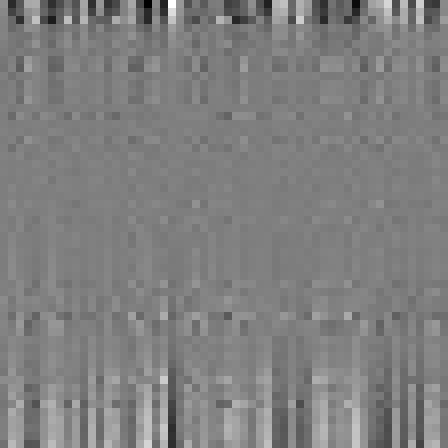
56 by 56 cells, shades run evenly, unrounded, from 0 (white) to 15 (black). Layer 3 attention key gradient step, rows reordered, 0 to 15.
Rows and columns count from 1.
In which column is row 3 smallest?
38
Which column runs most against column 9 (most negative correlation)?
32
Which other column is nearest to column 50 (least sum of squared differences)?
33
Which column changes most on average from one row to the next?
29
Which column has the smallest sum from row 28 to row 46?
7
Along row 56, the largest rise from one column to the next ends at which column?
22
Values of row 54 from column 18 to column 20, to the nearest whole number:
6 4 7
